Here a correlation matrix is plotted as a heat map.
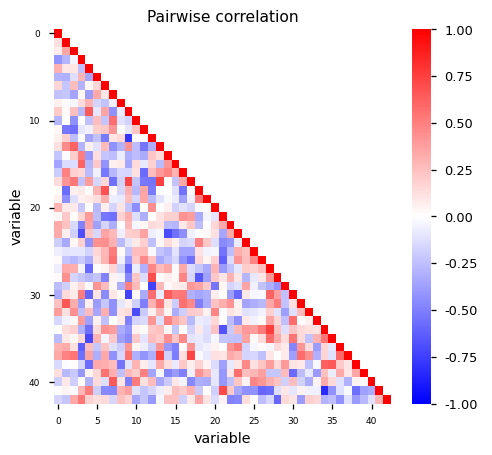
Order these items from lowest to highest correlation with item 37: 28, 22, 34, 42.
42, 28, 34, 22
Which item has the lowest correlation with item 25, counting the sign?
21
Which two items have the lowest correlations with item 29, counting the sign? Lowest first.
12, 20
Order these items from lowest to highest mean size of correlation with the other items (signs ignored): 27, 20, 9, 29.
20, 29, 27, 9
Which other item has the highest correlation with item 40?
7
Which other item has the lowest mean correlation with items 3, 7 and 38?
4
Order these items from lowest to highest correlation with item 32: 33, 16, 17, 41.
16, 41, 33, 17
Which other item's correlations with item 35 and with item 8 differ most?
38
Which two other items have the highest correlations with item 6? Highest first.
18, 39
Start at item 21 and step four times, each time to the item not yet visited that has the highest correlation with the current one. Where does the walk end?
17
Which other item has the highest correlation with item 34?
27
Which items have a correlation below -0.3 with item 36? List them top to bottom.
3, 14, 15, 30, 33, 42
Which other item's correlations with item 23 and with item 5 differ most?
3
